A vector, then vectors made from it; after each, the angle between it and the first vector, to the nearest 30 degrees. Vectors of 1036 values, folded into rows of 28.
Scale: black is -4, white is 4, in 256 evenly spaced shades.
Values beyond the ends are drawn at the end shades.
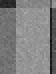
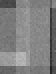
30 degrees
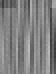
60 degrees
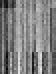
60 degrees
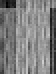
30 degrees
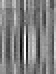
90 degrees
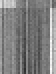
150 degrees
